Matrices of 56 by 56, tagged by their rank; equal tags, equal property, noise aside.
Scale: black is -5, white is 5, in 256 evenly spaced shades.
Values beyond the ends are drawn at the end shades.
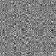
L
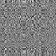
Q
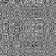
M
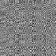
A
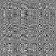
M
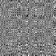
L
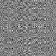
A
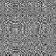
Q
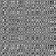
Q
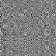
L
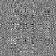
M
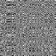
Q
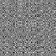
A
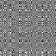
Q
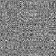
A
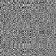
L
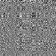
L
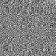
L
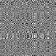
Q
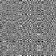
Q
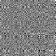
M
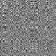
A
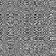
M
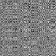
Q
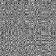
L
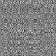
L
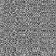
L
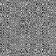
M
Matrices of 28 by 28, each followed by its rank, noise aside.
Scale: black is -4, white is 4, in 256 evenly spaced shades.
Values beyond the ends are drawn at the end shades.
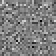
six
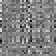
three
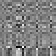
two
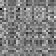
three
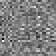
four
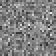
eight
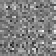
six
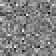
six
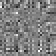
four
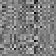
three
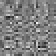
three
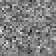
eight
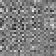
four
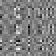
two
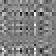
two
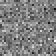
eight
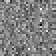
eight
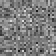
four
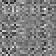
four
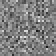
six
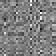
four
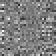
six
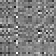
three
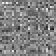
four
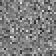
eight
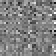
four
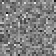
eight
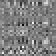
three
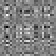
two
